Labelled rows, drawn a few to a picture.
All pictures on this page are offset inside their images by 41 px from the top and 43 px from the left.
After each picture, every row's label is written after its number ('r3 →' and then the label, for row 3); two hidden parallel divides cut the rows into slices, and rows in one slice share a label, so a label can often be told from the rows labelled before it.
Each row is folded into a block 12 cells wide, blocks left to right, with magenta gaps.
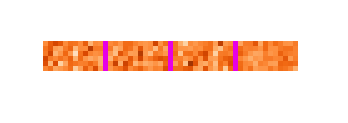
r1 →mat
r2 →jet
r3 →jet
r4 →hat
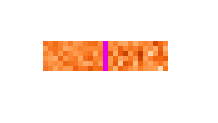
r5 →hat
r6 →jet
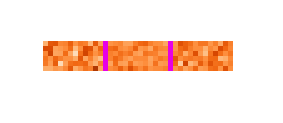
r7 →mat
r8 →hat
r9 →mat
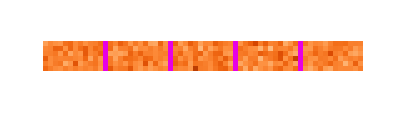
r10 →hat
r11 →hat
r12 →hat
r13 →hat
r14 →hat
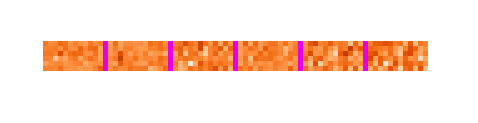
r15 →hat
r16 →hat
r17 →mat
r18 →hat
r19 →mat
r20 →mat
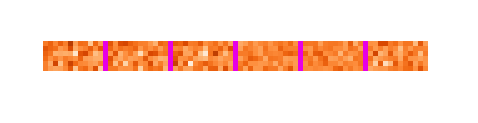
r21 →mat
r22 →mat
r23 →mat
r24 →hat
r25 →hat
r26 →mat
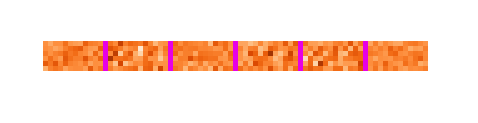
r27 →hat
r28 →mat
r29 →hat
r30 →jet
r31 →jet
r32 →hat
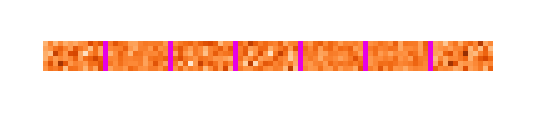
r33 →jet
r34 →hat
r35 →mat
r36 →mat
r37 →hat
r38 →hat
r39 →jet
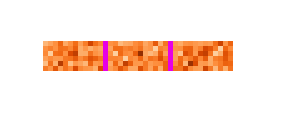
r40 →jet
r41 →jet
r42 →jet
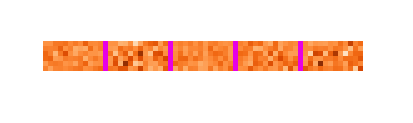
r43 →hat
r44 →jet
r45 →hat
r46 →hat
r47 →jet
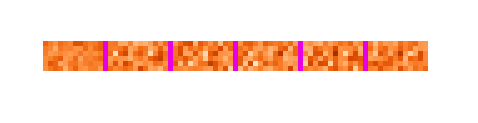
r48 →hat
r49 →jet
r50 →mat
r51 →mat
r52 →jet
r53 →jet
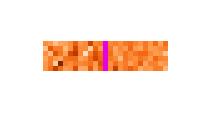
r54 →jet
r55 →hat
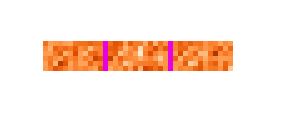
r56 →jet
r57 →mat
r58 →mat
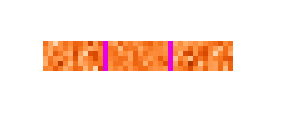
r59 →jet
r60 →hat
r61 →jet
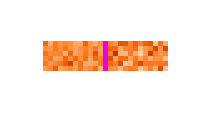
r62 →hat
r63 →mat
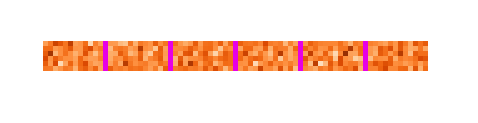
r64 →mat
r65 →jet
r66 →jet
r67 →mat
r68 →mat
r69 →jet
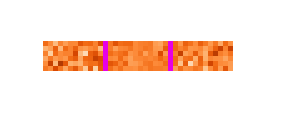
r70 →jet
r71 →hat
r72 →mat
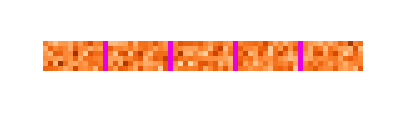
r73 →jet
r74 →jet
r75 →mat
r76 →mat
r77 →jet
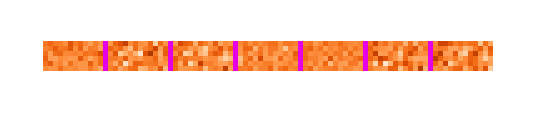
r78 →hat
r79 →mat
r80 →mat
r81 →hat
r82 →hat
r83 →mat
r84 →mat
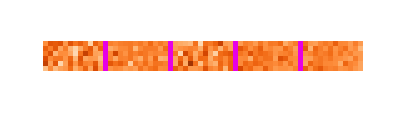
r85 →mat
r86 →hat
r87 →jet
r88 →hat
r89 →hat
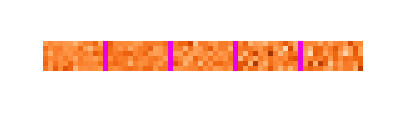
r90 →hat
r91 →hat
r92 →hat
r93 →jet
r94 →jet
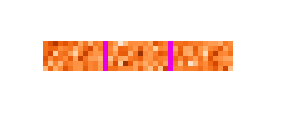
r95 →mat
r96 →jet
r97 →mat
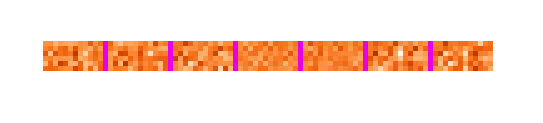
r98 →jet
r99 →jet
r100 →mat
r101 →hat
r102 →hat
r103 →mat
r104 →mat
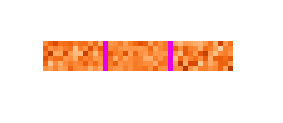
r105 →mat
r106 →hat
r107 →jet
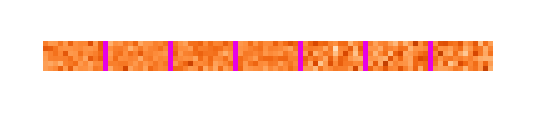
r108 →hat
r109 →hat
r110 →hat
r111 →hat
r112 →mat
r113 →jet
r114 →mat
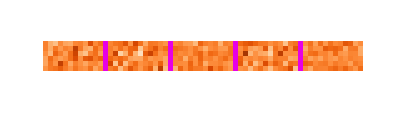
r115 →jet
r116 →mat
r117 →hat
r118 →mat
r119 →hat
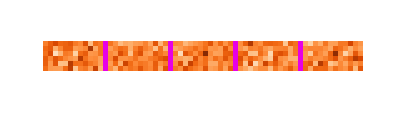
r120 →mat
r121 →jet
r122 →jet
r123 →mat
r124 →jet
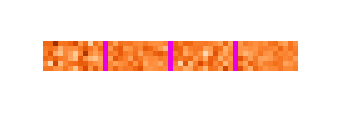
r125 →mat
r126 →hat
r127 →mat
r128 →hat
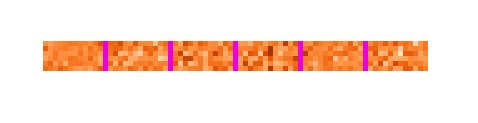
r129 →hat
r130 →mat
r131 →mat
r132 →jet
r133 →hat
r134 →mat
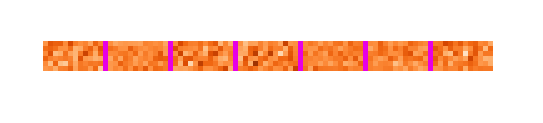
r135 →mat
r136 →hat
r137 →mat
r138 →jet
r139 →hat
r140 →hat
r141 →mat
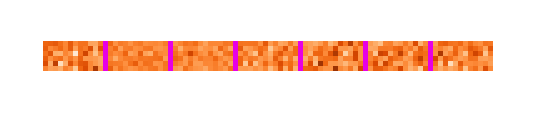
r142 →mat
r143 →hat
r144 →hat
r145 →mat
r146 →jet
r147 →jet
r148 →mat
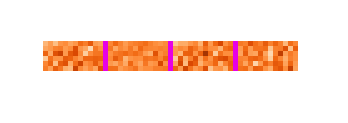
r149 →jet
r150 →hat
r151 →jet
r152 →mat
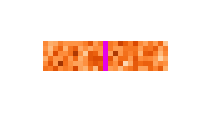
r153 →jet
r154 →mat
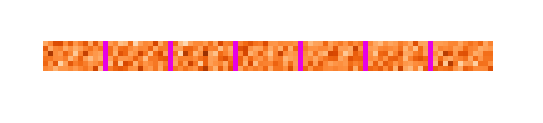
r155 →mat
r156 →jet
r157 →jet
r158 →mat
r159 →jet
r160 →jet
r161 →jet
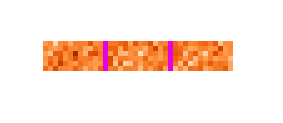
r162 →jet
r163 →mat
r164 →mat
